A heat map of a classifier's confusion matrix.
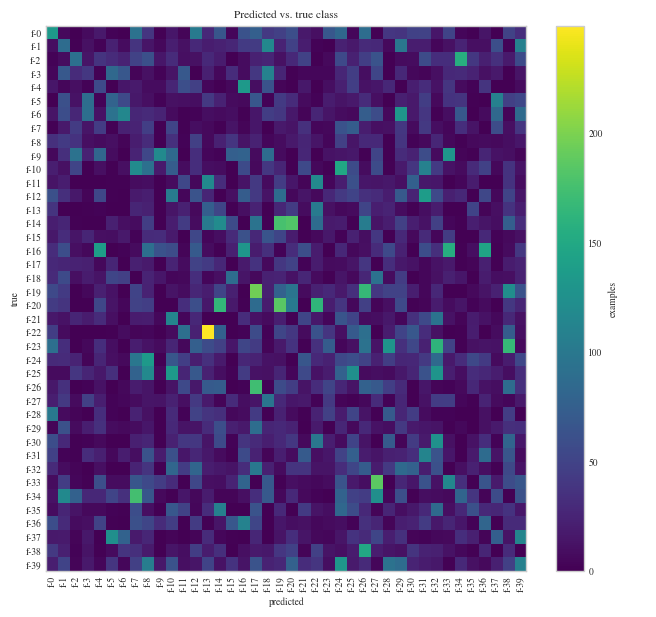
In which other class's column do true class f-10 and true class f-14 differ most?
f-20
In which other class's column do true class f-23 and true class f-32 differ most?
f-38
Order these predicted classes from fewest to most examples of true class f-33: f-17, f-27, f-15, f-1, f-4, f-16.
f-17, f-15, f-1, f-4, f-16, f-27
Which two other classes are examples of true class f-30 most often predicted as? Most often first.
f-32, f-22
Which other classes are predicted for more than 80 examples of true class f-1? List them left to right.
f-18, f-29, f-39
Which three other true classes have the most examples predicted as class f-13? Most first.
f-22, f-11, f-14
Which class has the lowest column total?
f-9
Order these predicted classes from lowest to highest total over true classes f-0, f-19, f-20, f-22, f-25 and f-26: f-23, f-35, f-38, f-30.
f-35, f-30, f-23, f-38
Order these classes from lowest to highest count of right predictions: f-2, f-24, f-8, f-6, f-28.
f-8, f-24, f-28, f-2, f-6
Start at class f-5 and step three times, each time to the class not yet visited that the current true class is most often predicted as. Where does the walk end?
f-24
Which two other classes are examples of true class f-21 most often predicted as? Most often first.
f-10, f-32
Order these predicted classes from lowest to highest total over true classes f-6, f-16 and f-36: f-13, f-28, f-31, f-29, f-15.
f-13, f-28, f-15, f-31, f-29
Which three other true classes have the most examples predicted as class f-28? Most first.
f-23, f-39, f-30
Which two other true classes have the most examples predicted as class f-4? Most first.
f-16, f-9
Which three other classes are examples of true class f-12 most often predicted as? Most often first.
f-31, f-10, f-19
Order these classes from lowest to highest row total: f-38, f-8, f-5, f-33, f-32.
f-8, f-38, f-5, f-32, f-33
